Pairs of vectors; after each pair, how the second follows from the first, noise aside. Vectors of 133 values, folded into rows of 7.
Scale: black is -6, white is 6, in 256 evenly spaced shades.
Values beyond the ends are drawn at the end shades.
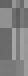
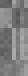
copied.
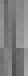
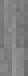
negated, shrunk.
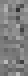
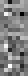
reversed, negated, scaled up.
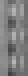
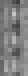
reversed.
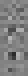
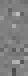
wrapped around, negated, partly zeroed.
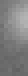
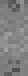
wrapped around, negated, partly zeroed.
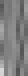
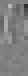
reversed, negated, partly zeroed.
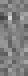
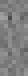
negated, shrunk.
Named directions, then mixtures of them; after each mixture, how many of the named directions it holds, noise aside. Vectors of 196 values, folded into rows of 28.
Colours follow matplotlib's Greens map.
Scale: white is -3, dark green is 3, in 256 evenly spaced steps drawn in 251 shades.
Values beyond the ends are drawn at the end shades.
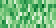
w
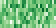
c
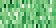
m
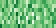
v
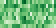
three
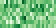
four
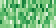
one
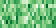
four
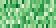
three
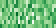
one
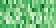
three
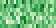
four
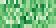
four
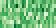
two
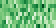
one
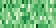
two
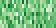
four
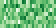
three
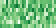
two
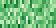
two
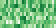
four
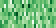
two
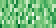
one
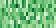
two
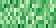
two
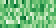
four
